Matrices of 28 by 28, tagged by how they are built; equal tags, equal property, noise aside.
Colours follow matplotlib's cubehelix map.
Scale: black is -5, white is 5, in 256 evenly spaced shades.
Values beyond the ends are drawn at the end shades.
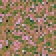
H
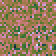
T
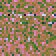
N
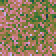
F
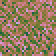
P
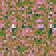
T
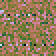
N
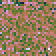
N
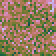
F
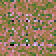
T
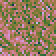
P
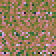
N
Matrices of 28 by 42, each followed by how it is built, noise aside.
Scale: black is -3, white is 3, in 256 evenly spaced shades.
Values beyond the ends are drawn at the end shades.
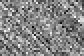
Toeplitz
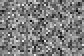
repeating rows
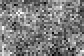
smooth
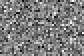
noise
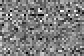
uneven rows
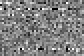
uneven rows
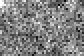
smooth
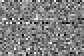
uneven rows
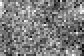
smooth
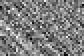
Toeplitz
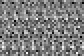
repeating columns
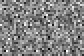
repeating columns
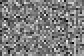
repeating rows
